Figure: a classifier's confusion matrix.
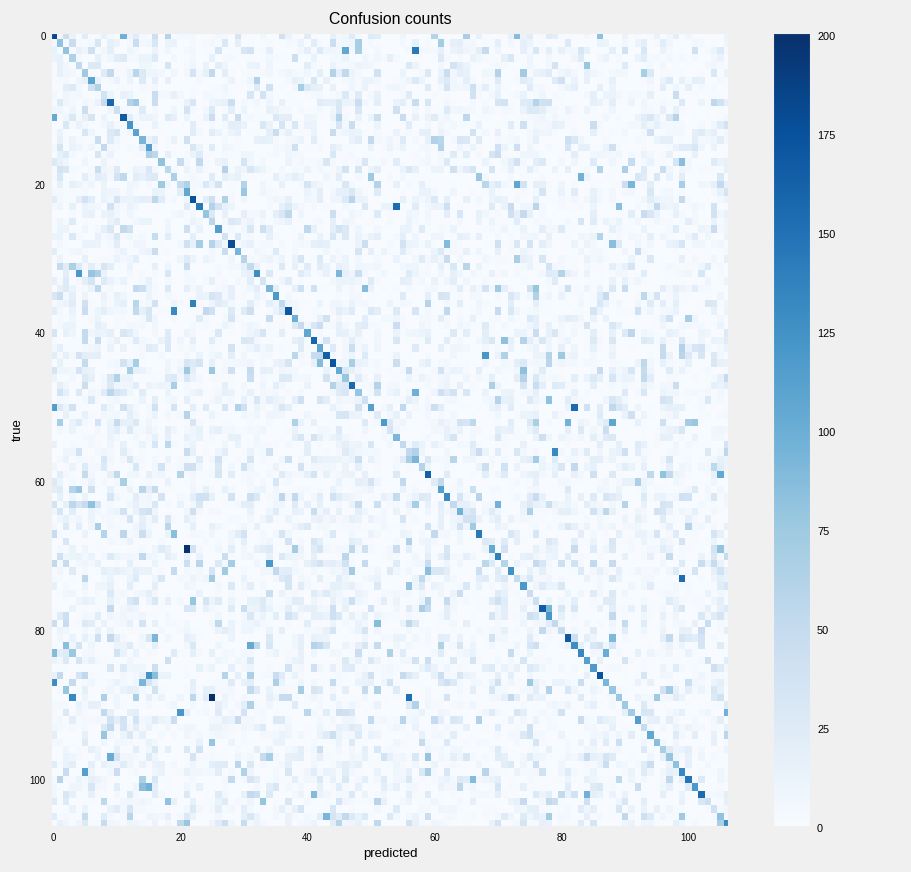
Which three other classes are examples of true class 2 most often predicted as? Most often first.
57, 46, 48
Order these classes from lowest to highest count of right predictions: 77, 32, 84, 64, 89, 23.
89, 64, 84, 32, 23, 77
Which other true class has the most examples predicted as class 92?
60
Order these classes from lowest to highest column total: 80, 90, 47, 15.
80, 90, 15, 47
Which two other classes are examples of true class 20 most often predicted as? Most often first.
73, 91
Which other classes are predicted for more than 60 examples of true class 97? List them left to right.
9, 34, 59
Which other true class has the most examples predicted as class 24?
37
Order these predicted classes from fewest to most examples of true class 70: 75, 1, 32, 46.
32, 75, 1, 46
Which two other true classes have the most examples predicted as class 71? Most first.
41, 43
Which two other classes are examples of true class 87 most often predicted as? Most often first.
0, 14
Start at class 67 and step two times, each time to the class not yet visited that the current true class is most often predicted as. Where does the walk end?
83
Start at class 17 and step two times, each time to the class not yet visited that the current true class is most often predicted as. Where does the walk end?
5
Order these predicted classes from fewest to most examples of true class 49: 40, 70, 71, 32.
40, 71, 32, 70
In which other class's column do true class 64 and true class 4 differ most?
84
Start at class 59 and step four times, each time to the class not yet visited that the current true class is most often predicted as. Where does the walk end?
56
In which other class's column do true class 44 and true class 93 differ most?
42
